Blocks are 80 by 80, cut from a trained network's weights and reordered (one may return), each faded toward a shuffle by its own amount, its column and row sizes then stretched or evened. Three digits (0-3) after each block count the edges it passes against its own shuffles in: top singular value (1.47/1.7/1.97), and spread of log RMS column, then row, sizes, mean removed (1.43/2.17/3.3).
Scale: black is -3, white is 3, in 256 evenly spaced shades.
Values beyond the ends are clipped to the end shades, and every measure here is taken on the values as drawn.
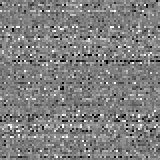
1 0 3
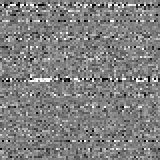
1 0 3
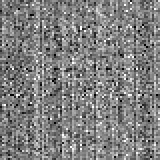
3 0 1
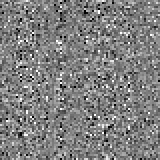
0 2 1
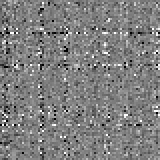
1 2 2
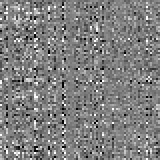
2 3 2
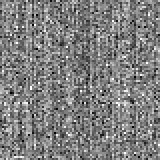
2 0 0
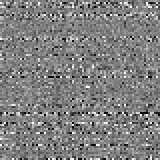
1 1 3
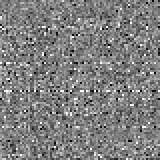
0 0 2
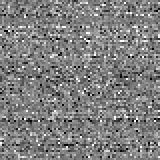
1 0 2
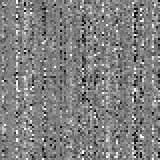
2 3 0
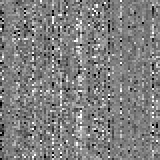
1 3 0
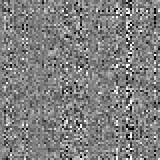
2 3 1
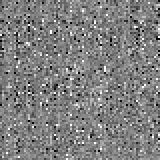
0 2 1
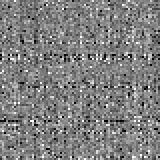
2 0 2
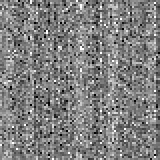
2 1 0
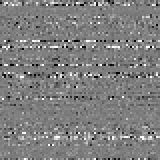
1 0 3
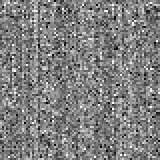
1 0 0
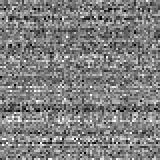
3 0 2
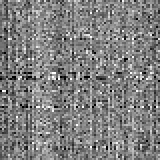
3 0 2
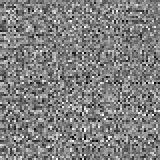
3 1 2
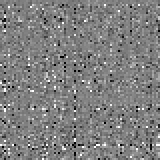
0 2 2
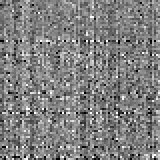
3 0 2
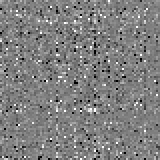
0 2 1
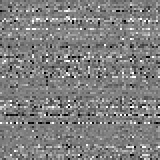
1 1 3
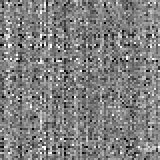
3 1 2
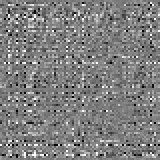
2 2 3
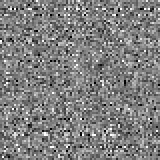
1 0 2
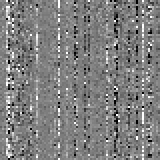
3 3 0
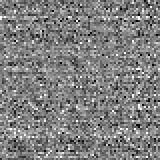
2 1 1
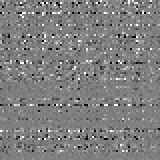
1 1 3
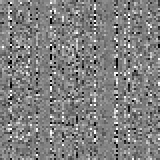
0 3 1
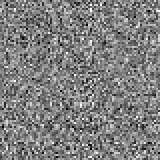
2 1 1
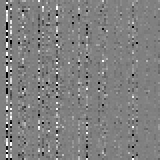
3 3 0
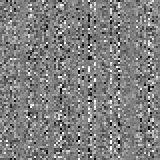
1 3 0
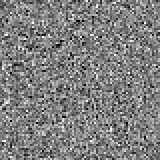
1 1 0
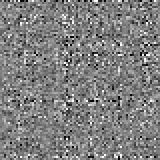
1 2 2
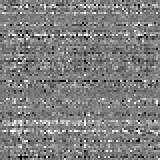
3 1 3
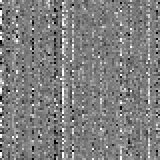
3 3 0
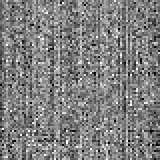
3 0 1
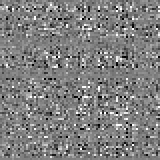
0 2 3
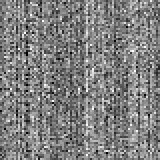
3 1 0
